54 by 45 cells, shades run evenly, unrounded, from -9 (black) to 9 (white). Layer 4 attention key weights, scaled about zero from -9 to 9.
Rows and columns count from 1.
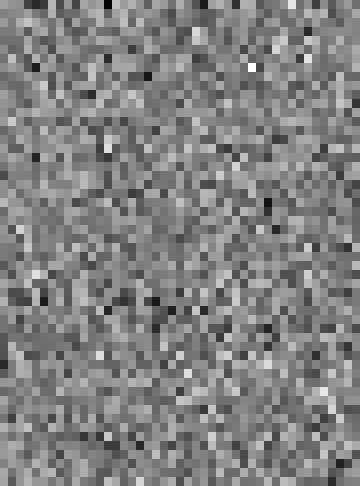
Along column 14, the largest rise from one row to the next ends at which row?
36
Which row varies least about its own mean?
13
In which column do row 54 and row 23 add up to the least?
42
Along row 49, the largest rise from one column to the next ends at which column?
14
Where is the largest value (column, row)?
32, 8
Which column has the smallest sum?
20
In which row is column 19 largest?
17
